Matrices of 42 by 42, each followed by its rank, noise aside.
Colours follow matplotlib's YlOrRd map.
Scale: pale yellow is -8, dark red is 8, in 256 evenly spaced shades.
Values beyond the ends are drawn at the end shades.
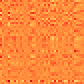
three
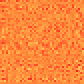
six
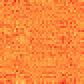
six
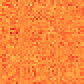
eight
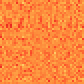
six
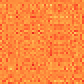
four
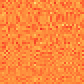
six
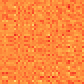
four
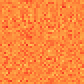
eight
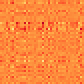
two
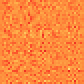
six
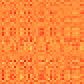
three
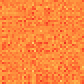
six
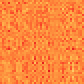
four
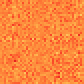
eight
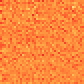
eight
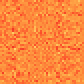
six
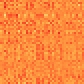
four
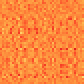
four
